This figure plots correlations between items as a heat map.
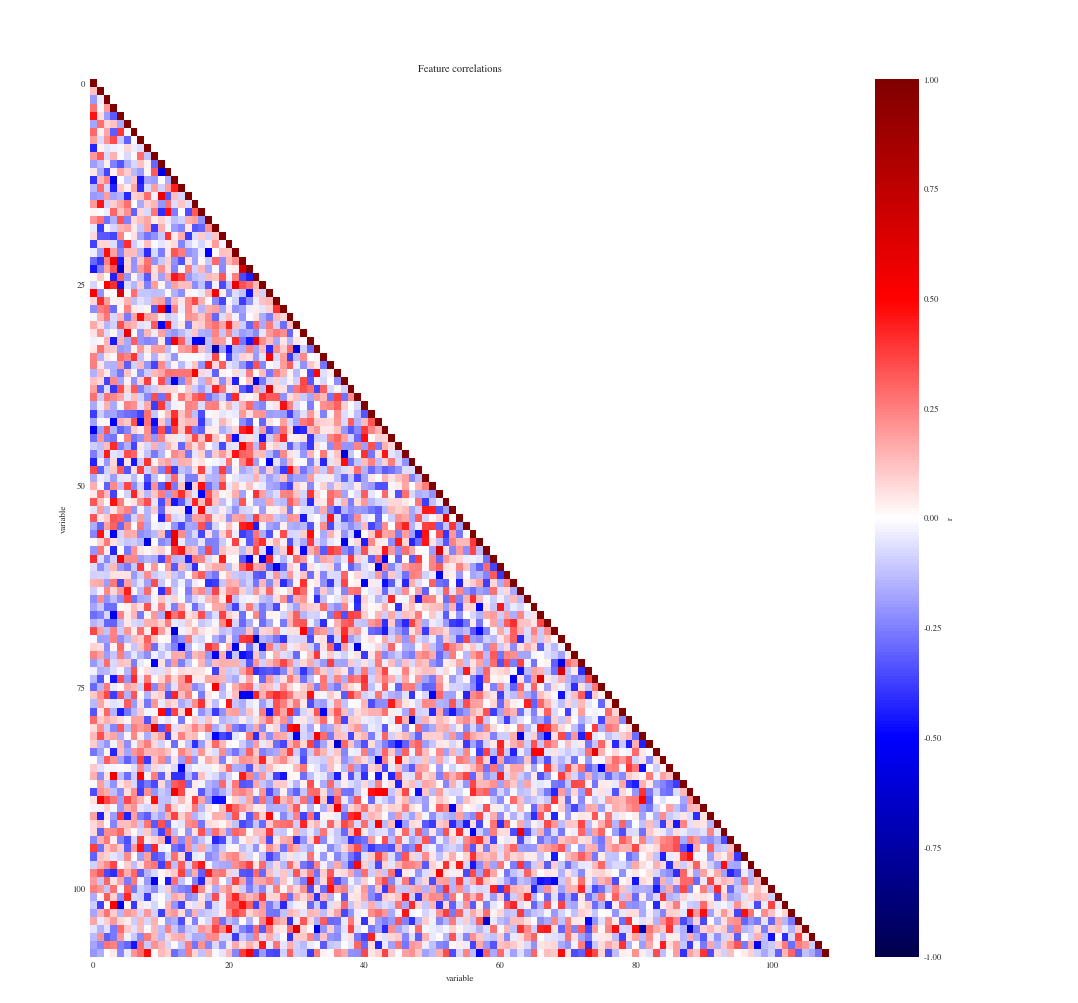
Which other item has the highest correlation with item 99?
32
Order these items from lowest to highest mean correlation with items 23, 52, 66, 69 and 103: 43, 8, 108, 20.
20, 43, 8, 108
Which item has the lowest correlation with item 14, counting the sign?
50
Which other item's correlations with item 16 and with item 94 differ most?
11
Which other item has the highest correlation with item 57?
12
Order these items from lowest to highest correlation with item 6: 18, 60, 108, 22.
22, 60, 18, 108
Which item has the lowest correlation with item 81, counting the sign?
105
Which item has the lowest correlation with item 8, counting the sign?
57
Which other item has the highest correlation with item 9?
80
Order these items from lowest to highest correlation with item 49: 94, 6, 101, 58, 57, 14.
14, 6, 58, 101, 94, 57
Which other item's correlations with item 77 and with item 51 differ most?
16
